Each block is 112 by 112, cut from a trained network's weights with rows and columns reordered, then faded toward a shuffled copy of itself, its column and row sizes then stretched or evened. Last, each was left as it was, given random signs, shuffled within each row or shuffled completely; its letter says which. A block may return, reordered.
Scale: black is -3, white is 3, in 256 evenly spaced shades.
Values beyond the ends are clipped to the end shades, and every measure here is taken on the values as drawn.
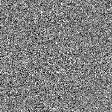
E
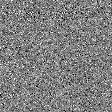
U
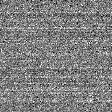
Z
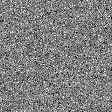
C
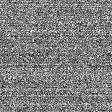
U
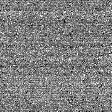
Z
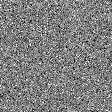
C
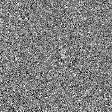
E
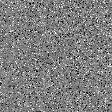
E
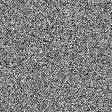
C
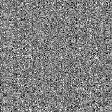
Z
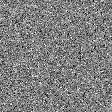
C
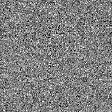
Z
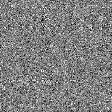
Z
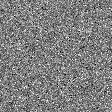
C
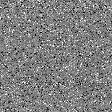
U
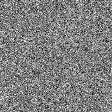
U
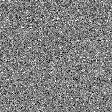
U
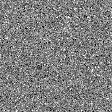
U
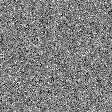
C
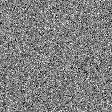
C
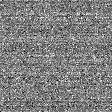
U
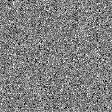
E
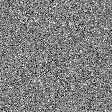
C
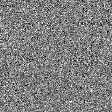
E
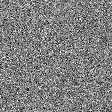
C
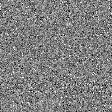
E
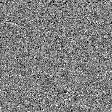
U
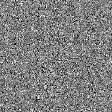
Z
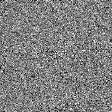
E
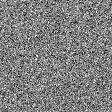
C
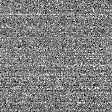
Z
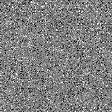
Z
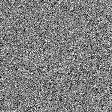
C
